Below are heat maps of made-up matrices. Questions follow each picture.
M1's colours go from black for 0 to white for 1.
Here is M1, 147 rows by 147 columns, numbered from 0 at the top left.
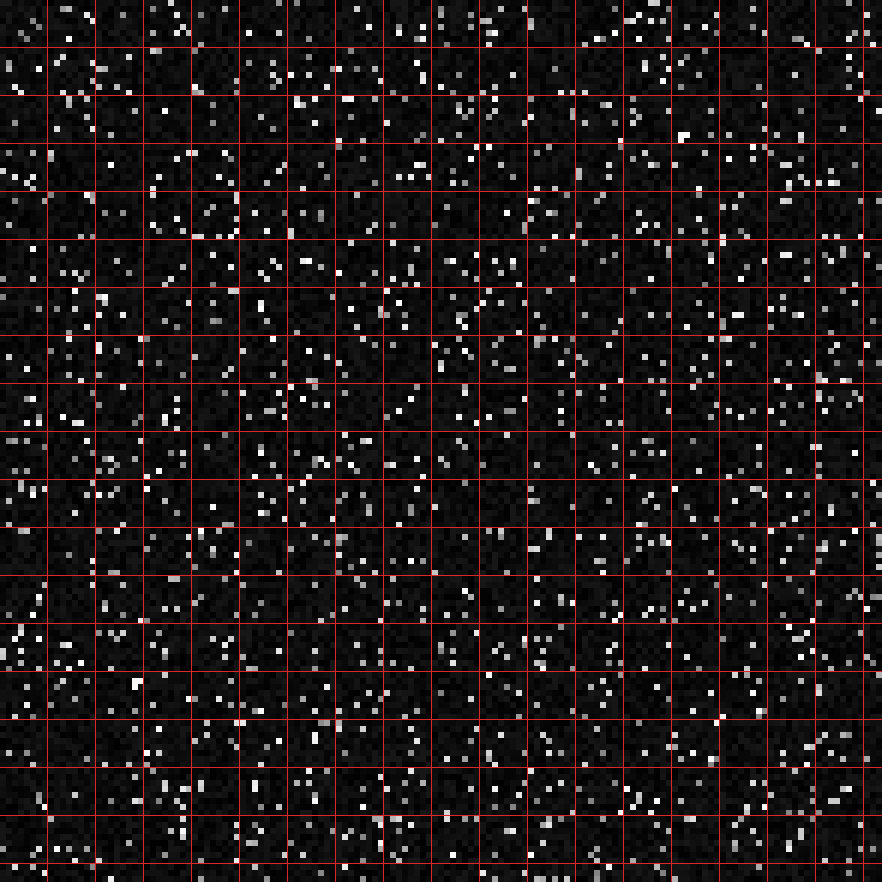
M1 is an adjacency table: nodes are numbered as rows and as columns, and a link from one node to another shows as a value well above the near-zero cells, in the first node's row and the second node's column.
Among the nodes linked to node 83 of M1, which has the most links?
node 89
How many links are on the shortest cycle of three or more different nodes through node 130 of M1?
3
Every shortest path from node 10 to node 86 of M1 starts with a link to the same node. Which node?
node 69
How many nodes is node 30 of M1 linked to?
11
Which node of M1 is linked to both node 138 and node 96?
node 28
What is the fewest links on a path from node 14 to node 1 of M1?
2
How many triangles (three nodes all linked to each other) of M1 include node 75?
0
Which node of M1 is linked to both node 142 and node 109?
node 27
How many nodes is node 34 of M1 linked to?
4
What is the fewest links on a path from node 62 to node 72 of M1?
2
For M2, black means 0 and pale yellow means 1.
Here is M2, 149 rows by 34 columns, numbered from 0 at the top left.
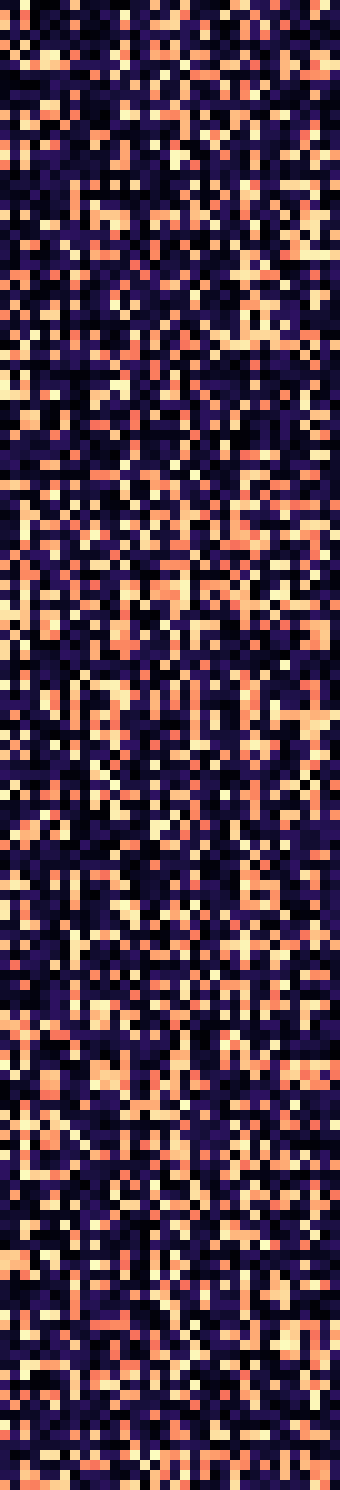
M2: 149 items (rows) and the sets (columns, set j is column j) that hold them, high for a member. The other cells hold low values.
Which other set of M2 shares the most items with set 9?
30
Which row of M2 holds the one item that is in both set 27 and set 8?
27
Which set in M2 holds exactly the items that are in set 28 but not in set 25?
16
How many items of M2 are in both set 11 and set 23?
0
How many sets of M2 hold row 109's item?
5
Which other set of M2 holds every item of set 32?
31
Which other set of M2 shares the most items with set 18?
2
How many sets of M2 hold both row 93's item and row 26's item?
1
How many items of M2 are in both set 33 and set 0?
5
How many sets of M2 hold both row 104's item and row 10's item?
0
